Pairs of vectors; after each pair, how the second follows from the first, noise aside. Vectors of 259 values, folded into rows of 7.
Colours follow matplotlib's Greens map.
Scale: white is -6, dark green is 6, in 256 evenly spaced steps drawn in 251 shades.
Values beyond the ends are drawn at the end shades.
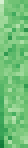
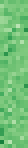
partly zeroed.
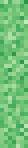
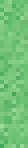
reversed, shrunk.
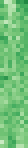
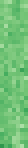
reversed, shrunk.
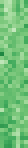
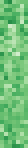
wrapped around.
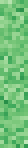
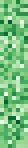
wrapped around, scaled up.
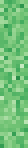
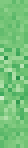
partly zeroed.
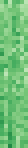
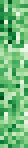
wrapped around, scaled up.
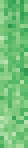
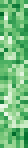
wrapped around, scaled up.
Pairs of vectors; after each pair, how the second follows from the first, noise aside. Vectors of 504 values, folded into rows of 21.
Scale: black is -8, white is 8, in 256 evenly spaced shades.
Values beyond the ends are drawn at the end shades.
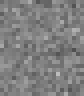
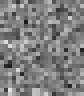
reversed, negated, scaled up.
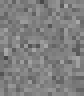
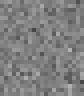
wrapped around.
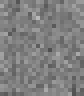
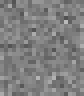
shuffled.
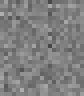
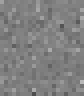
reversed, partly zeroed.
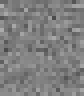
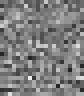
reversed, negated, scaled up.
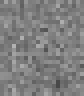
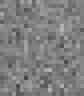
wrapped around, negated.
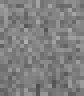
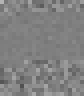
wrapped around, partly zeroed.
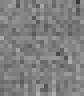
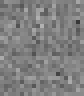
wrapped around.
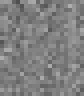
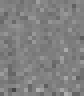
reversed, negated, partly zeroed.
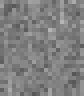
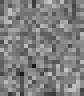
reversed, negated, scaled up.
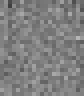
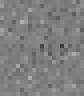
wrapped around, partly zeroed.
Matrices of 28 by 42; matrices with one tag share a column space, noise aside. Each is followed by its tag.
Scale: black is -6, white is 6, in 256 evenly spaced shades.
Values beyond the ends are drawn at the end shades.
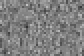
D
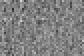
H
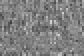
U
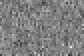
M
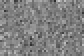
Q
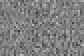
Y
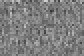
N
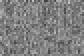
N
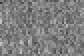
N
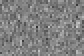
D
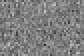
Y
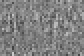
U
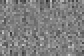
Q
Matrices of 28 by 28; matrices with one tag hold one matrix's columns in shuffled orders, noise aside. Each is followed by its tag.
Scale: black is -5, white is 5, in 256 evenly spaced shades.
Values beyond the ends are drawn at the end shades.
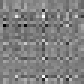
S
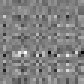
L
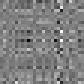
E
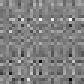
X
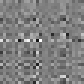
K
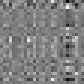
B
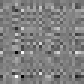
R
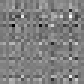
S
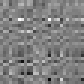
X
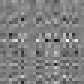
K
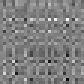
X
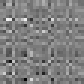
X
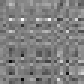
X
